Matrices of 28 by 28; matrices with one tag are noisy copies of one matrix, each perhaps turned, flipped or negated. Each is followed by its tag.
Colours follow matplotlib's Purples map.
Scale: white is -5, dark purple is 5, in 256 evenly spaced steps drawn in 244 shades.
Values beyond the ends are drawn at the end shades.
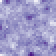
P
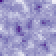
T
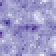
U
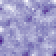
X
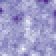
U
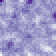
X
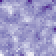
X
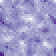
T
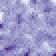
X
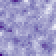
X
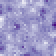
P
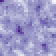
T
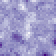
U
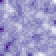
X
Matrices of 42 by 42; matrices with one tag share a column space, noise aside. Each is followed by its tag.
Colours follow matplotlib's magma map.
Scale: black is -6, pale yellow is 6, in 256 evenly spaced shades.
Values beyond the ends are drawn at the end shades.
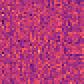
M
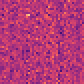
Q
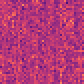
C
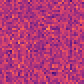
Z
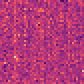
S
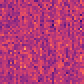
C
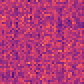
S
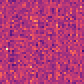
S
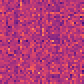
M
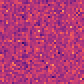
M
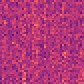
Q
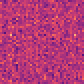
S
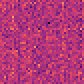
Z
